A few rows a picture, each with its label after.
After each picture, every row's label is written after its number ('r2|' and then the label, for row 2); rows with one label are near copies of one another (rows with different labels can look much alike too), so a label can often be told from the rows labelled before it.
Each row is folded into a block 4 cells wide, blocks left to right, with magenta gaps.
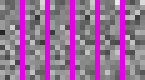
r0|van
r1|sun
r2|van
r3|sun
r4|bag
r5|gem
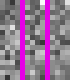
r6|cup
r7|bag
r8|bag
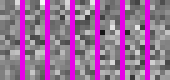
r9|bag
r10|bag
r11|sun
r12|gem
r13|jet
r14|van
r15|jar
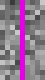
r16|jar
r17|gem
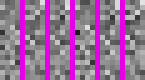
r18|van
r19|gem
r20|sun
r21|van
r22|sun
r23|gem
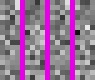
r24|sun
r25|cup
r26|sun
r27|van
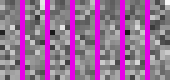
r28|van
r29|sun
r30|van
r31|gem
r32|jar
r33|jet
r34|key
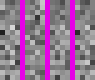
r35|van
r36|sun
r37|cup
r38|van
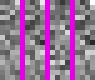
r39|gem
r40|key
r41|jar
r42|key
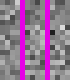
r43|gem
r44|cup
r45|van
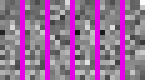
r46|jet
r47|jar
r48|gem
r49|jet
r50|van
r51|bag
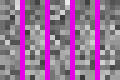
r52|sun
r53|cup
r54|gem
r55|cup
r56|jar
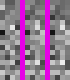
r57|van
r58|jet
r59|jet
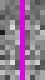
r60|jet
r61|jar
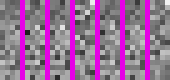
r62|jar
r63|van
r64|cup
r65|gem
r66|jet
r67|cup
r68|bag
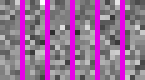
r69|gem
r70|bag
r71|van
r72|jet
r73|key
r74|jar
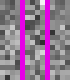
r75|cup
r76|key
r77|van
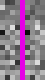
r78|van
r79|jet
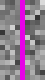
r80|van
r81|gem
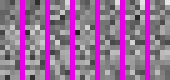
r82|cup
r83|cup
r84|gem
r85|van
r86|bag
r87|sun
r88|bag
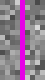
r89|gem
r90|jar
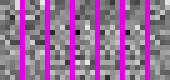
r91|sun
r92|key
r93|van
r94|jet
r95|cup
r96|van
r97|gem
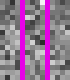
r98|cup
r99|key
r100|jar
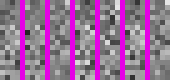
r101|cup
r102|van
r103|bag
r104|jar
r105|sun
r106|cup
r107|bag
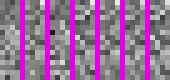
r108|cup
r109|bag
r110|jet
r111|gem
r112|bag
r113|key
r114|gem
